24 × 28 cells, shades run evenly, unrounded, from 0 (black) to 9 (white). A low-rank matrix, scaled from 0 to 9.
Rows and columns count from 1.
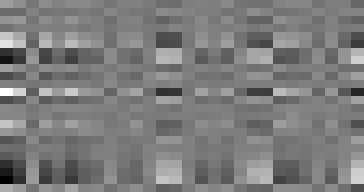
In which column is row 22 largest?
28
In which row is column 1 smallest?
23
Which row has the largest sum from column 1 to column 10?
12
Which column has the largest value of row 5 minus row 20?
1
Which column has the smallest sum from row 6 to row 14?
4
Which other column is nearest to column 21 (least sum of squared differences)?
20
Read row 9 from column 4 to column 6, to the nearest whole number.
5 5 5
